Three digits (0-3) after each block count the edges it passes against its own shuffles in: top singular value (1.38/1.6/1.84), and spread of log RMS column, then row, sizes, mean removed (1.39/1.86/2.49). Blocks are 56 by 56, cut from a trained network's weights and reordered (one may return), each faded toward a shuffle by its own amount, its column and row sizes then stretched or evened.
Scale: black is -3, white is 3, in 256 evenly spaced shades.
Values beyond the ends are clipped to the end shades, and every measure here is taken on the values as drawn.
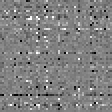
1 2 3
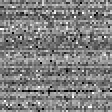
3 0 1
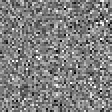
2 1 0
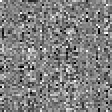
3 3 1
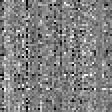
2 3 2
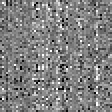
1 3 1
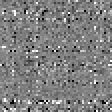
0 2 3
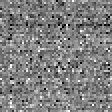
1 2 1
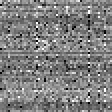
2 2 1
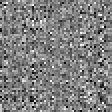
2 3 0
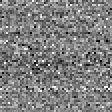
0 0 2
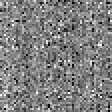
0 2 1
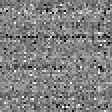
1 1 2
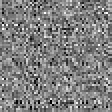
3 2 2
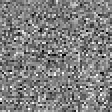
2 0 2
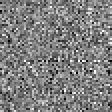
2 0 1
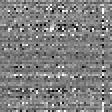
1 2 3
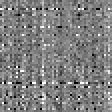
3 1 3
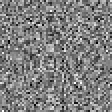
3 1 0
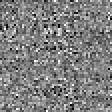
2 2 2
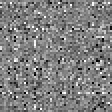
0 2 2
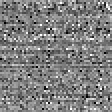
1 0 2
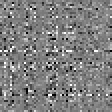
2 3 3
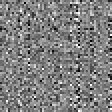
2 3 0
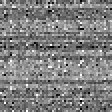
3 2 0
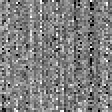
2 3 0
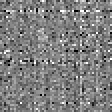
1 2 2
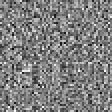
2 0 1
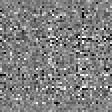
1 2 3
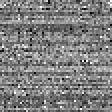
3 0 0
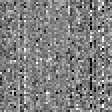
1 3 0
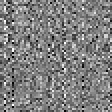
3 3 0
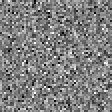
0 1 0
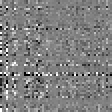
3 3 3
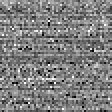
2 0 1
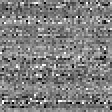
1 0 3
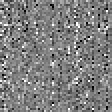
0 3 0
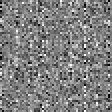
2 3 1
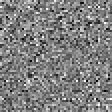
0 1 2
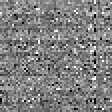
1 1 1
